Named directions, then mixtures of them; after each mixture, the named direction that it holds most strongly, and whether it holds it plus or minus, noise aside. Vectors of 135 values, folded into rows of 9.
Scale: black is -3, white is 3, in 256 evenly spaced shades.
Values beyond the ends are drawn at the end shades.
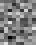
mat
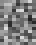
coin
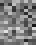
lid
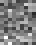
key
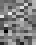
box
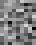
coin, plus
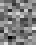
mat, plus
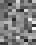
coin, minus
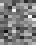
lid, minus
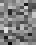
key, minus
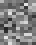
key, plus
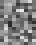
coin, plus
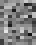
coin, plus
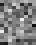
mat, minus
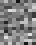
key, plus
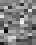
mat, minus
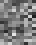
lid, minus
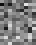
key, plus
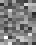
key, plus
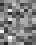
mat, minus
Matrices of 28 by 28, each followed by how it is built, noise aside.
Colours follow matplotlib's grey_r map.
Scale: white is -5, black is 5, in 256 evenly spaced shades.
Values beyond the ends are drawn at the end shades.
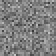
blocks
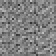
repeating rows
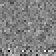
uneven rows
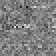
uneven rows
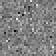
sparse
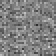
repeating rows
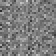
repeating rows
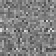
uneven rows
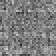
blocks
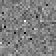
sparse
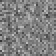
repeating rows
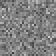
blocks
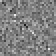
diagonal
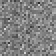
repeating rows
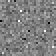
sparse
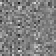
low rank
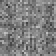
blocks
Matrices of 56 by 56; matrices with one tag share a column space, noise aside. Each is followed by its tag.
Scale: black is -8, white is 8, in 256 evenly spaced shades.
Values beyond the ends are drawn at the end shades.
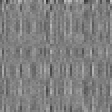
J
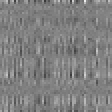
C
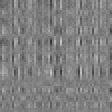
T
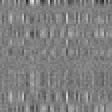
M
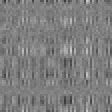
C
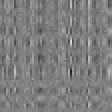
T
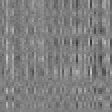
T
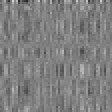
J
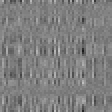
C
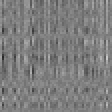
T
